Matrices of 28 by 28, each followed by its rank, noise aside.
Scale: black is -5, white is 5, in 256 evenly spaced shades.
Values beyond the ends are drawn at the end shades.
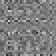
four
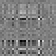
one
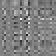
two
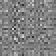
four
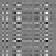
one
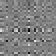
two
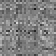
four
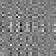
two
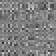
four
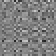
three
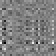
two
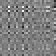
two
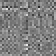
four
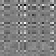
one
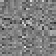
four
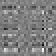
two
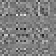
three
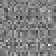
four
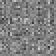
four
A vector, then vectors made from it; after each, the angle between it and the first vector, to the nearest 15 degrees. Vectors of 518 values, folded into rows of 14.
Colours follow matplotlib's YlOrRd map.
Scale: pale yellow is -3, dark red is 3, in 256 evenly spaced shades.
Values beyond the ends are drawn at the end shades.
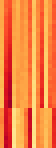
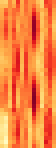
120 degrees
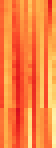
135 degrees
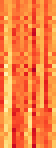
150 degrees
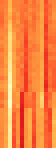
135 degrees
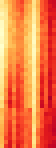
75 degrees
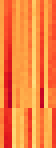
15 degrees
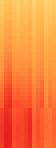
75 degrees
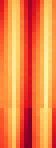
75 degrees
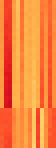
45 degrees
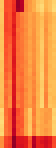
105 degrees
